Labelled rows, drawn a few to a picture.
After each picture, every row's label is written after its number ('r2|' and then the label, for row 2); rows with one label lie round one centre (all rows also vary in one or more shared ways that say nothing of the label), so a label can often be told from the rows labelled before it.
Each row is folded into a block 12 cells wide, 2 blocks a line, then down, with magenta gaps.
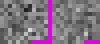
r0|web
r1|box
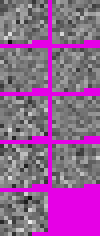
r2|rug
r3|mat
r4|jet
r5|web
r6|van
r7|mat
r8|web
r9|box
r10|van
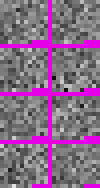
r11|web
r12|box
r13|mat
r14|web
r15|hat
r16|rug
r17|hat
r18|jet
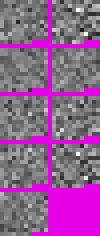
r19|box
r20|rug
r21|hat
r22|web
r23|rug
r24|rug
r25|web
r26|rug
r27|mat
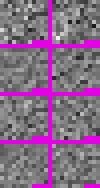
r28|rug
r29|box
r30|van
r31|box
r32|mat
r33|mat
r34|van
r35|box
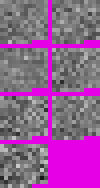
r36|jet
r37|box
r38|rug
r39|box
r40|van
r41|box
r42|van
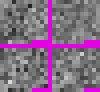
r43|jet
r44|rug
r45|mat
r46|rug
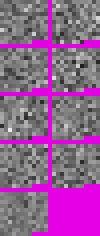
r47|rug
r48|mat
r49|web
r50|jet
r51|mat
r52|box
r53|box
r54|mat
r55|box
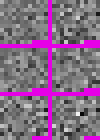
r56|jet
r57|van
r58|hat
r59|rug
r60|jet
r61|van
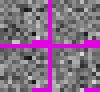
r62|web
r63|box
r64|web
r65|hat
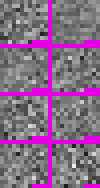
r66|web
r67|van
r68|hat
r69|rug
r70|van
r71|jet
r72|web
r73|van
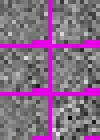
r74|rug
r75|rug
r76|box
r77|box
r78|web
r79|jet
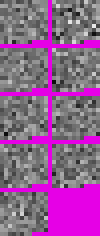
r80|van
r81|rug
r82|van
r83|rug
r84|hat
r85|jet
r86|hat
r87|web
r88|van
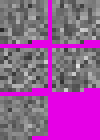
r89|web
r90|web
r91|rug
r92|jet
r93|jet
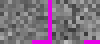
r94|hat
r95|web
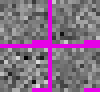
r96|van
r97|jet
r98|hat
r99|mat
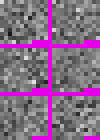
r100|jet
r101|rug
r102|rug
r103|jet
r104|hat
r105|mat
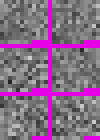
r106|web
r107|rug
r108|jet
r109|hat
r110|box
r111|hat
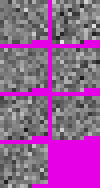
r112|rug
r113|jet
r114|jet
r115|web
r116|van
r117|rug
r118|hat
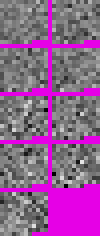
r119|van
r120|mat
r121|jet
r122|jet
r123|van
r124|mat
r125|van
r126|mat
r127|hat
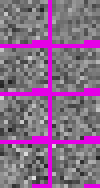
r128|rug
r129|mat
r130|jet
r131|hat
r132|jet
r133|box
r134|rug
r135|hat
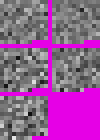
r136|van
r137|web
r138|van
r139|rug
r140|hat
